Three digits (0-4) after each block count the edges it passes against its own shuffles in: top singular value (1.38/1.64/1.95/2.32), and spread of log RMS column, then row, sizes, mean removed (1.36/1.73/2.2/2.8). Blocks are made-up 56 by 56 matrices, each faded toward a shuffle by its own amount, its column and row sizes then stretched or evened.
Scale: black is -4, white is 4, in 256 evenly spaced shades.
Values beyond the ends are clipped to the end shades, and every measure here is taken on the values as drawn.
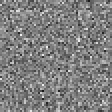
1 1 0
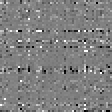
3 2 4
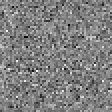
0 0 2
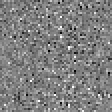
0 1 0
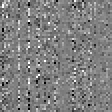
1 4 0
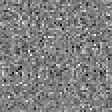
2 0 1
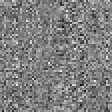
3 3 0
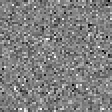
1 0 2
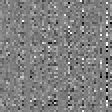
3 4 1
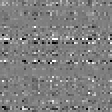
4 2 4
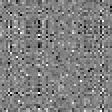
4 3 2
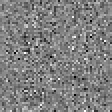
0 2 0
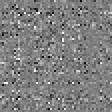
0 3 3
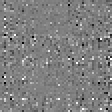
1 3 2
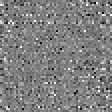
3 0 2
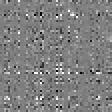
3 4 3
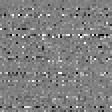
1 0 4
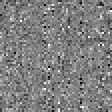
1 3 0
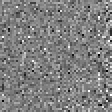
2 3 0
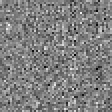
2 2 1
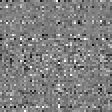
1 2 4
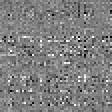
1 3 4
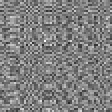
4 0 3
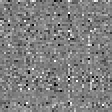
1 2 3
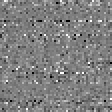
1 1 3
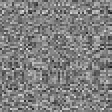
4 0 3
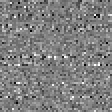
0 0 3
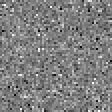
0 0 1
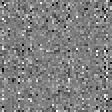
2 3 2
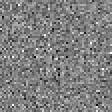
2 0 1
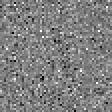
1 1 0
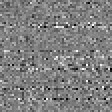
2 0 4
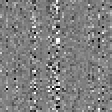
3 4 1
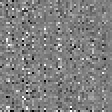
1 4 2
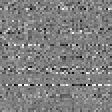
3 0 4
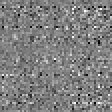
0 2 3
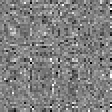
4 3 1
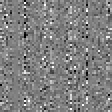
2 4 0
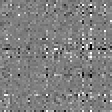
3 3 3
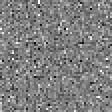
0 2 1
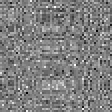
4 1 0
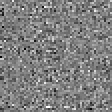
1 1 2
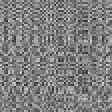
4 1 3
